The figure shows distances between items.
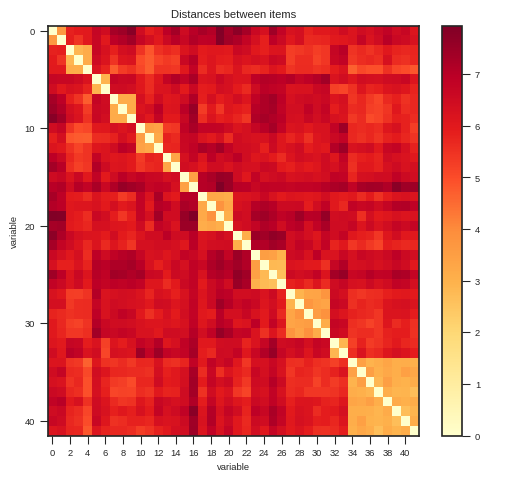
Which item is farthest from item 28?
19
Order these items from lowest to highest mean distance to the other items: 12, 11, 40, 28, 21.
40, 11, 28, 12, 21
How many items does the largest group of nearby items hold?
8
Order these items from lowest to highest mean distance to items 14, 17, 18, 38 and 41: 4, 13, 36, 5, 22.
36, 4, 13, 22, 5
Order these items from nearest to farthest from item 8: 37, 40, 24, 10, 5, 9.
9, 37, 40, 10, 5, 24
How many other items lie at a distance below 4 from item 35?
7
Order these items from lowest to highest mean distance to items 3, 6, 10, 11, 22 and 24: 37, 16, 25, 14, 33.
37, 14, 25, 33, 16
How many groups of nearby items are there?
13
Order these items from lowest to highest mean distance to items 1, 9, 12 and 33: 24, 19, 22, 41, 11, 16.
11, 41, 22, 24, 19, 16
